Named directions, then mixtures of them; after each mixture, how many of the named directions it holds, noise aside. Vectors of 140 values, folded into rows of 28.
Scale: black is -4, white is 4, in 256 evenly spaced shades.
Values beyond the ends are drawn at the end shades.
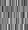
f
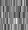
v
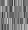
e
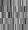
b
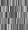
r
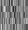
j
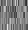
three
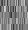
three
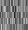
one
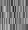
one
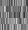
three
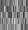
four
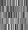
four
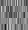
four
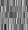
three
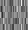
three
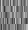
one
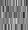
three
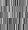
four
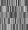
two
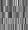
four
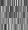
four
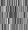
three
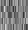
three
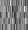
three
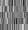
four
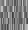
four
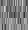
four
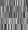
four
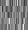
two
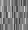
one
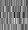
two
